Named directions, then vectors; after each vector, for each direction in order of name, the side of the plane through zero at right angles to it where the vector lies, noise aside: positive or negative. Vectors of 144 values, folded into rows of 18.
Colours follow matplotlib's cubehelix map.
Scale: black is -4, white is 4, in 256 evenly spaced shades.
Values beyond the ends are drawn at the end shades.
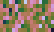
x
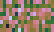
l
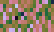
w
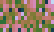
negative, negative, positive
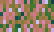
positive, positive, negative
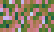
positive, positive, positive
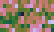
negative, positive, positive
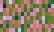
positive, positive, positive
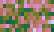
negative, positive, positive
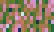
negative, negative, positive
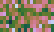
negative, positive, positive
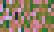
positive, positive, positive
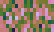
positive, negative, negative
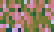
negative, negative, positive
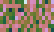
negative, negative, positive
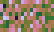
positive, positive, positive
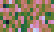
positive, positive, positive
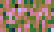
positive, negative, negative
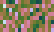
negative, negative, negative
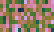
negative, negative, positive
